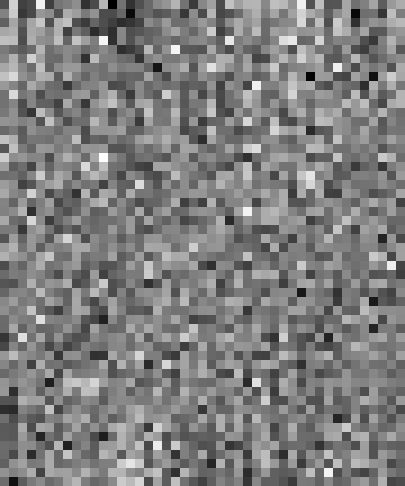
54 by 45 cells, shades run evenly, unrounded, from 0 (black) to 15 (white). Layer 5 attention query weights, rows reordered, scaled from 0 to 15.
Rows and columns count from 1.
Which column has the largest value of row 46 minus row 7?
16
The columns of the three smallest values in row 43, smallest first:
6, 28, 34
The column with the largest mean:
5
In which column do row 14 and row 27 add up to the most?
37
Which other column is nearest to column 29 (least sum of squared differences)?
27
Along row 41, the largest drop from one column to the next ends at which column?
17
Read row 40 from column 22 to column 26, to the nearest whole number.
7 8 6 6 9
